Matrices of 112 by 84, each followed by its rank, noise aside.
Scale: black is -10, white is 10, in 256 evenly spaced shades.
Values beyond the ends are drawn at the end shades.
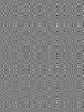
two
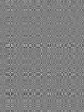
two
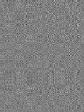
six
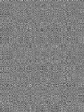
six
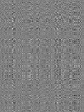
four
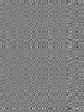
two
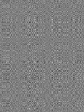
four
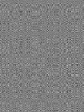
four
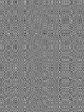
three
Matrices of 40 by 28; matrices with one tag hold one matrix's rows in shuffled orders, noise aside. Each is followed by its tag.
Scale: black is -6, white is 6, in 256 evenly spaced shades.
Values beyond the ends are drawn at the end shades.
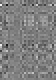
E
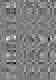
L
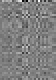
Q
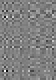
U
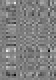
L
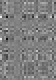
E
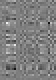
L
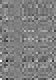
E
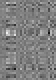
L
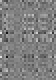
E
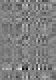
Q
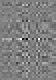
Q
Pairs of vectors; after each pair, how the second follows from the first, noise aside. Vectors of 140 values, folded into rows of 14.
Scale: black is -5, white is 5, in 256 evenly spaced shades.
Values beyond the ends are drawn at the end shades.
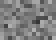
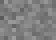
reversed, negated, shrunk.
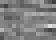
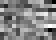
scaled up.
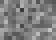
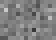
reversed, partly zeroed.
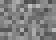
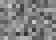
reversed, negated.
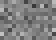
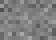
reversed, negated, shrunk.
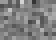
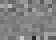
reversed, negated, partly zeroed.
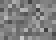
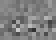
reversed, negated, partly zeroed.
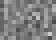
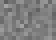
reversed, shrunk.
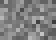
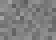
reversed, negated, shrunk.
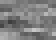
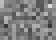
shuffled.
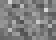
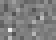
reversed, partly zeroed.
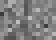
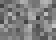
reversed, negated.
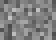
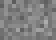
reversed, shrunk.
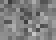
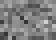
shuffled.
